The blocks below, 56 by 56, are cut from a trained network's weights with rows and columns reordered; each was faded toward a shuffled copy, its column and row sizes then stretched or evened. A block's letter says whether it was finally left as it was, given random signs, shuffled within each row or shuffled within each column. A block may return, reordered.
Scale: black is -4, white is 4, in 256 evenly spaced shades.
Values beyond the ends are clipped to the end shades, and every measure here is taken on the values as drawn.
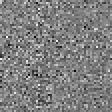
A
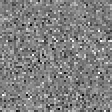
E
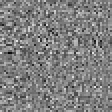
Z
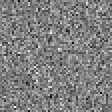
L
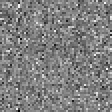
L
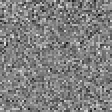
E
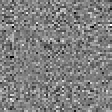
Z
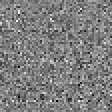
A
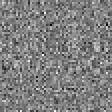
Z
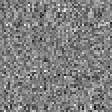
Z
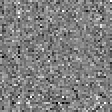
A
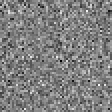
Z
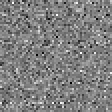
E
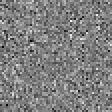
L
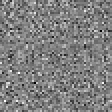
Z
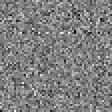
E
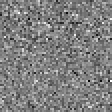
E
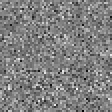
E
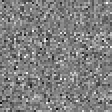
E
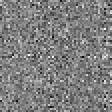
A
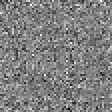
A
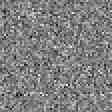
E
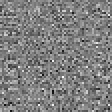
Z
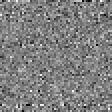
E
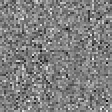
L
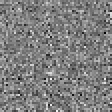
A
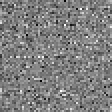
E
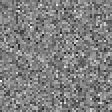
L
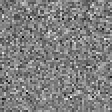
E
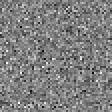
E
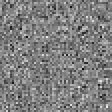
Z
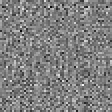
Z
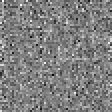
L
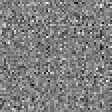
A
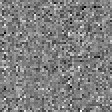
A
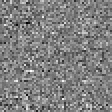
A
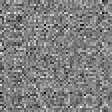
Z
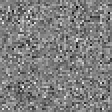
A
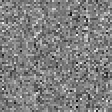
L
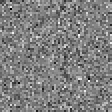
L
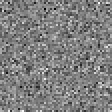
E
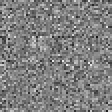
Z
